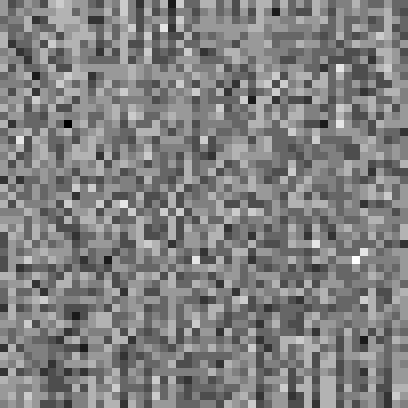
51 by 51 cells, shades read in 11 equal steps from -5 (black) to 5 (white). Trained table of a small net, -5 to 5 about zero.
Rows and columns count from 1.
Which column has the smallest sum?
45
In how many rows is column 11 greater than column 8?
24
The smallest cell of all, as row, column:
16, 9
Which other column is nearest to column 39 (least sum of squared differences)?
42
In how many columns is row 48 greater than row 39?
26
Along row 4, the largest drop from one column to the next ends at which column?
22
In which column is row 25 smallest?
10
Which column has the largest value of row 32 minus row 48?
46
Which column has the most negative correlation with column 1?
2
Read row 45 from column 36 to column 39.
1 -1 1 2
